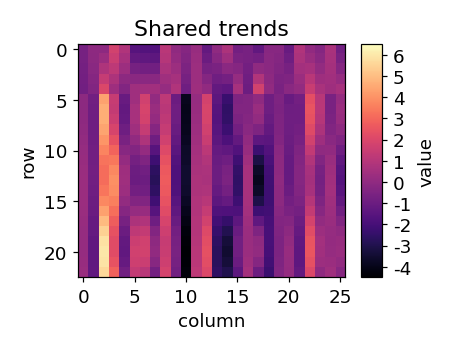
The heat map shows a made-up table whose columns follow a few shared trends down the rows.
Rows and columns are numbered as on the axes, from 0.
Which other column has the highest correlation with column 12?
2
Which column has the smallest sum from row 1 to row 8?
10
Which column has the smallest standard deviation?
19
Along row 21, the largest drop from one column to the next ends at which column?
13
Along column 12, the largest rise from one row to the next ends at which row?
5
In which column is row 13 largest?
3
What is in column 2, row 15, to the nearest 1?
4
